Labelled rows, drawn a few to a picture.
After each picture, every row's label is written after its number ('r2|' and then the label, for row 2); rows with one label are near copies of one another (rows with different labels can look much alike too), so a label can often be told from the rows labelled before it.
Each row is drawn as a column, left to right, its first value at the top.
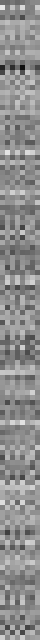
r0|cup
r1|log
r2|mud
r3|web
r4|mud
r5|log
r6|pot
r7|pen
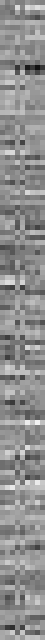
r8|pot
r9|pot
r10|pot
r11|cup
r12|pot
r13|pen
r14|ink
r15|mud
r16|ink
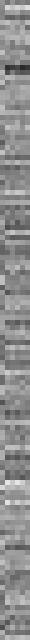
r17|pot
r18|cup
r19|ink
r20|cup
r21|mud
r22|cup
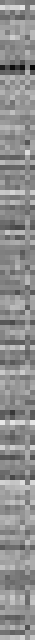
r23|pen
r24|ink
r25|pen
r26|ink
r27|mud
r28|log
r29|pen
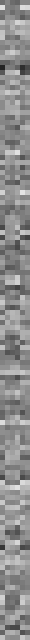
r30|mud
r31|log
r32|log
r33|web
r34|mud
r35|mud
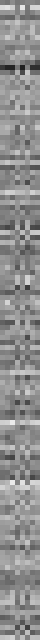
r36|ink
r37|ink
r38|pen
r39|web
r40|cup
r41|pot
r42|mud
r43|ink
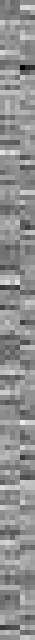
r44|log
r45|pot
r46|log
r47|pot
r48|pen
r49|ink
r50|ink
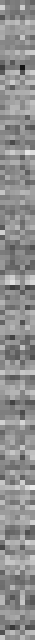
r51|mud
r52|web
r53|pot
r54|web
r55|pen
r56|log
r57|web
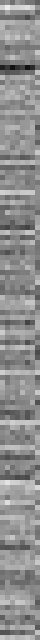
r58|mud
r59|cup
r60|pen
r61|pen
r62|mud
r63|ink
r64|ink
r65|web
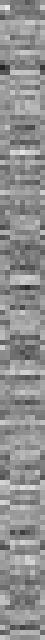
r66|mud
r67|cup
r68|log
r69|web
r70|log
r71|web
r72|web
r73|pot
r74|mud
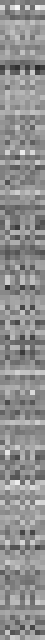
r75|cup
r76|pot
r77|mud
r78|cup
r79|log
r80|mud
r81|log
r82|cup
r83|cup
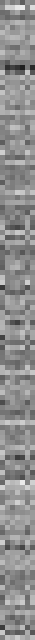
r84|pot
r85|mud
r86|ink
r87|cup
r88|mud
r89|pot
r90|cup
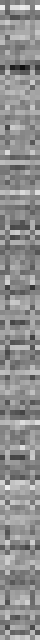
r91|cup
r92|web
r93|ink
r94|ink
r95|pen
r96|mud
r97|pot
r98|mud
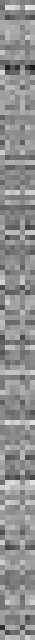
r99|log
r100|mud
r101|mud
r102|mud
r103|pot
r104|ink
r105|mud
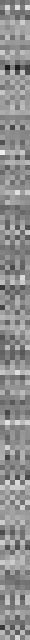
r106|log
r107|pen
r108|web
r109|mud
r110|web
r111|mud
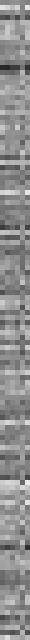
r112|ink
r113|mud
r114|mud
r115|ink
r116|log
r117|mud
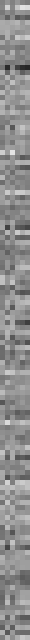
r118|web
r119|mud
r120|log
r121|ink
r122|ink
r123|ink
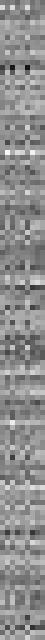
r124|mud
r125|log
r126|pen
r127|log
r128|pot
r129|ink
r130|log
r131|pot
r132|web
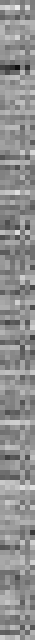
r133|mud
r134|cup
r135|pen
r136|ink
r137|web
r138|ink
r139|log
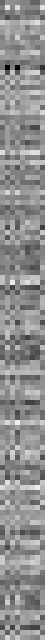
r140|web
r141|mud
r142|pot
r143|pen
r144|log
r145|pot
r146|web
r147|web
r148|ink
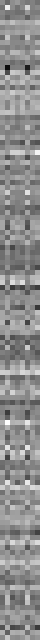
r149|pot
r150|pen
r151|pot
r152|log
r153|pot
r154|pen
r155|pot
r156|log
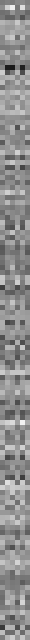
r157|pot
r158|pen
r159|ink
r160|web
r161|pen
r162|pot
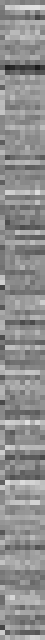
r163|pot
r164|pen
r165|pen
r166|mud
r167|cup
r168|mud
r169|cup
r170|mud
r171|ink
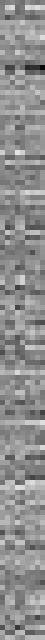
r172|log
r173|ink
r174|cup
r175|log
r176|web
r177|mud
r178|mud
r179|ink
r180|pen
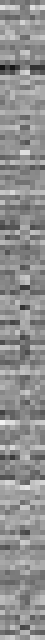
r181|pen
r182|mud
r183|pen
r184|ink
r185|log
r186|log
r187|ink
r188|cup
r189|pen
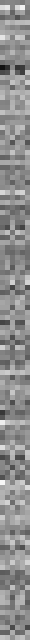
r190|pen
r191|cup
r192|pot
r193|ink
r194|cup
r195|pot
